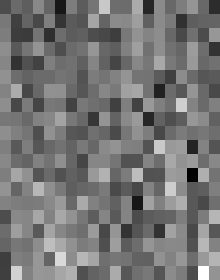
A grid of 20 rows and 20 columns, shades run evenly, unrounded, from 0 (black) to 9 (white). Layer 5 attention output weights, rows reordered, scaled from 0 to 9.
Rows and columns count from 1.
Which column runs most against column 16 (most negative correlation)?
12
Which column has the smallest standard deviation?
3
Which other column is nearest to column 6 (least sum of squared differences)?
20
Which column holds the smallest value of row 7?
15
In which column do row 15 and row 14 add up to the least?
13
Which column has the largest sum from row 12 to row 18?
16
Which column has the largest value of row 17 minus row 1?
6
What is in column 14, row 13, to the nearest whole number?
3
